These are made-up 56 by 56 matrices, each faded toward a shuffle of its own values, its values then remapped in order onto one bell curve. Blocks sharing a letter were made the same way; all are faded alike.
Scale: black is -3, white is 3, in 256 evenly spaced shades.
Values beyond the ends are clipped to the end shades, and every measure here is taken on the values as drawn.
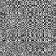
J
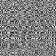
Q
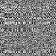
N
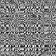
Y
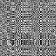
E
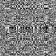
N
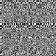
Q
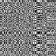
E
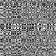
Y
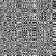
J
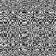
N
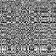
Y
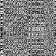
J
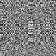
N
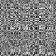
J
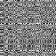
Y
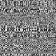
Q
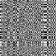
E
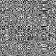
Q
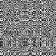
J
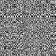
Q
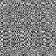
N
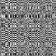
E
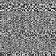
Q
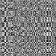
E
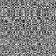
N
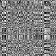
E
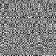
Q
